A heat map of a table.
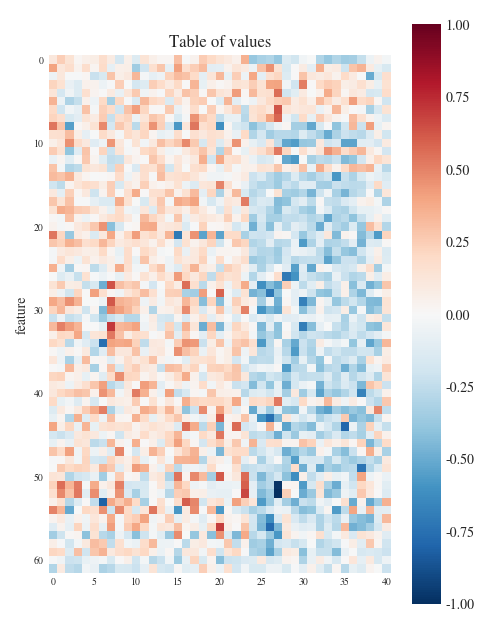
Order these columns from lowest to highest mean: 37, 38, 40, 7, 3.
37, 38, 40, 3, 7
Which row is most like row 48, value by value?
35
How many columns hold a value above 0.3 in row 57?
3
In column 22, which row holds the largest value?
44
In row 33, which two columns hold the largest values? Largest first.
7, 3
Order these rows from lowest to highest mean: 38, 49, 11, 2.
49, 38, 2, 11
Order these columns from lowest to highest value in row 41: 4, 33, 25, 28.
28, 4, 25, 33
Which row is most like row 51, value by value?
52
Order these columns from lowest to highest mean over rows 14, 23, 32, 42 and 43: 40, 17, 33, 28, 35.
33, 35, 28, 40, 17
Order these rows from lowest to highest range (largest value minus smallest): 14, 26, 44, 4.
4, 14, 26, 44
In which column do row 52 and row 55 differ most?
27
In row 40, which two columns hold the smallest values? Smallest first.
37, 32
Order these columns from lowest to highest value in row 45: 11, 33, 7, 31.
33, 31, 7, 11
